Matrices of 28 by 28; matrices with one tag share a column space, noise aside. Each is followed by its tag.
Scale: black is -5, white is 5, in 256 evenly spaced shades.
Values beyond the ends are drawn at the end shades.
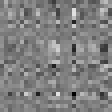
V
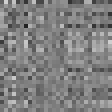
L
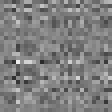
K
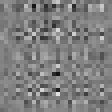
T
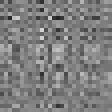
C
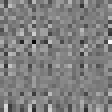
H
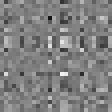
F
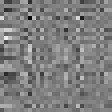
C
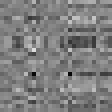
F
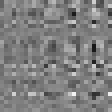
V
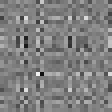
F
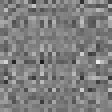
K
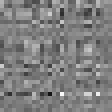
V
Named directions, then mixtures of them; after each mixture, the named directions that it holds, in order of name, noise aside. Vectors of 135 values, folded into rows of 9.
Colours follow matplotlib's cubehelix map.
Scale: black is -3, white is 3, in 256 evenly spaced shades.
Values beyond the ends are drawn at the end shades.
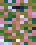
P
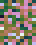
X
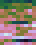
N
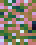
N, P, X.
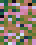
X.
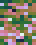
N, P, X.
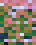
N, P, X.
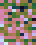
N, P, X.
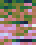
N.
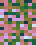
N, X.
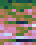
N.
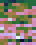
N, X.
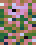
N, P, X.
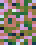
X.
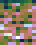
N, X.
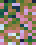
N, P, X.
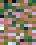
N, P, X.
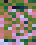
N, P.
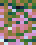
N, P, X.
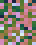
P, X.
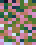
N, P, X.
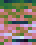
N.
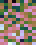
N, P, X.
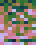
N, P.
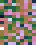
X.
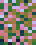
P, X.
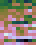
N.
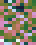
P.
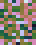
N, P, X.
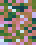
P.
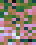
N, P, X.
